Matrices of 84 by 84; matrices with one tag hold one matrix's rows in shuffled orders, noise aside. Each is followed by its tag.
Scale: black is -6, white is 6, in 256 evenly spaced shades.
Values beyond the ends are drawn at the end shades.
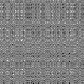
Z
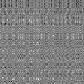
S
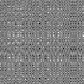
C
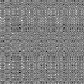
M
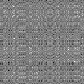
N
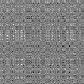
Z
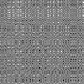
C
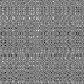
S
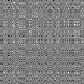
N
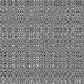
S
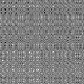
S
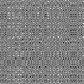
C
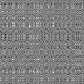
S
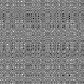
Z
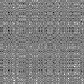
N
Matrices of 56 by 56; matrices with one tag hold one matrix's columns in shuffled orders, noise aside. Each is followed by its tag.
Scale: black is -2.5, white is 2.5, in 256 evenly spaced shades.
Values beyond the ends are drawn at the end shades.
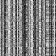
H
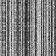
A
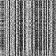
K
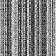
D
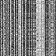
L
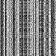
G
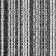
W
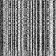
K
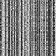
A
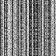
L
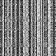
H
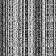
H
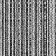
D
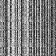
H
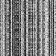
G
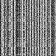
H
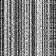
L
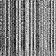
K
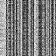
L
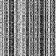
G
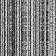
A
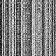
D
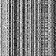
L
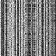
D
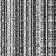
H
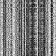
D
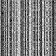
A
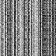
G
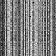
A
